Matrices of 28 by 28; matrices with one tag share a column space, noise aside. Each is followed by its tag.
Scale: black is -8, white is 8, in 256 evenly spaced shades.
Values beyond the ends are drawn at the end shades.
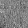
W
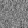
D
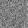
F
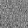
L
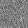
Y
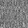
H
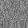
D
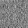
Y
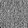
H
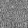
L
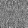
D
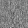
W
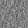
H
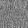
D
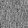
H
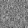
Y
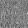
W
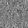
H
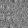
Y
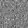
F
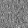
Y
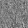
W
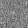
W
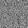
F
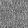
H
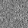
Y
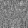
D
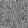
Y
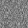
L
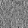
D
